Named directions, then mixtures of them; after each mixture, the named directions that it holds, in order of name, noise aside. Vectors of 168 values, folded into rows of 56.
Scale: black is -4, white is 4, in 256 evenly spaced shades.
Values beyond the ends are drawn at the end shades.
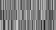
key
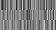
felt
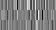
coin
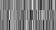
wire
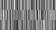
coin, key, wire.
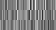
coin, key.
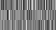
coin, felt, wire.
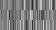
wire.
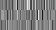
coin.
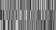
key.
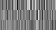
coin.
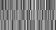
coin, felt, key.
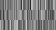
felt, key, wire.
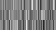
key, wire.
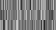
key.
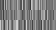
felt, key.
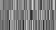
wire.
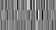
coin.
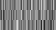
key.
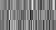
wire.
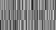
felt, key, wire.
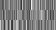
felt, key.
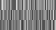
felt.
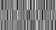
coin, felt.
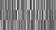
coin, key.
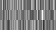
coin, key, wire.
